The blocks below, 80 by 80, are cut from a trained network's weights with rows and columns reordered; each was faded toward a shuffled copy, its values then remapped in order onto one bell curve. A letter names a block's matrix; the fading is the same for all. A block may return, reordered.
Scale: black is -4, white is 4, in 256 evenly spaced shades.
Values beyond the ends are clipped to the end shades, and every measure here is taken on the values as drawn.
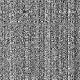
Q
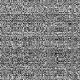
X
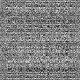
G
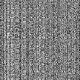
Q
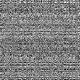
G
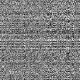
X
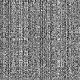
Q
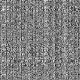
Q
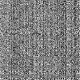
Q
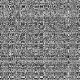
X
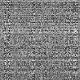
X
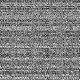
G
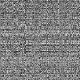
X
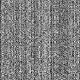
Q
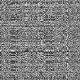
X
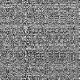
X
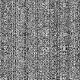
Q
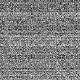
X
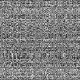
X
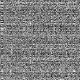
G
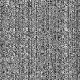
Q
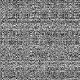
X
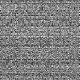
X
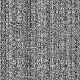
Q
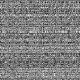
G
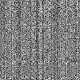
Q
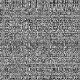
X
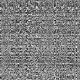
G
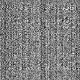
Q
